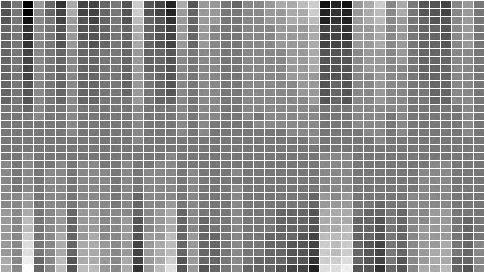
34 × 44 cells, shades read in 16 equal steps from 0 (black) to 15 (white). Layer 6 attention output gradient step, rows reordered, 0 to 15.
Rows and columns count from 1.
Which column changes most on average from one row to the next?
3
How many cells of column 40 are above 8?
8
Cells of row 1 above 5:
28
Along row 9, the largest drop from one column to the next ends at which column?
30
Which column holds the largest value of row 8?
29
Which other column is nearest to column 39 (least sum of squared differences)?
14
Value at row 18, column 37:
7
